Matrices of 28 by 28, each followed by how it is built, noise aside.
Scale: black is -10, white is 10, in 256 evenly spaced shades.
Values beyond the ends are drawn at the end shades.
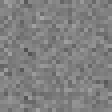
repeating rows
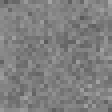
smooth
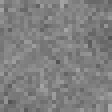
smooth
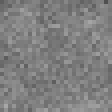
smooth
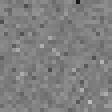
sparse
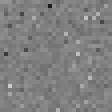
sparse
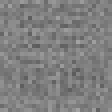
blocks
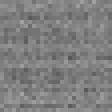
blocks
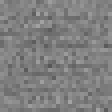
blocks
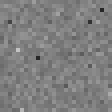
sparse
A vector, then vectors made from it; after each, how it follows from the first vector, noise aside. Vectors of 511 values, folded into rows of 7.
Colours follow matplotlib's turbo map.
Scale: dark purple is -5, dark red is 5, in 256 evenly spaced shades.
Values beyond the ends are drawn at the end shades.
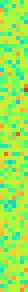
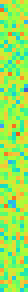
sign-scrambled.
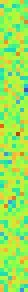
sign-scrambled.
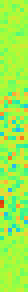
reversed, partly zeroed.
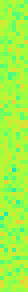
wrapped around, negated, shrunk.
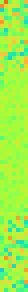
reversed, partly zeroed.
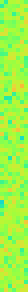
reversed, negated, shrunk.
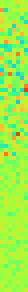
partly zeroed.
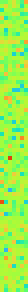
reversed, partly zeroed.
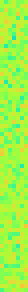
wrapped around, negated, shrunk.
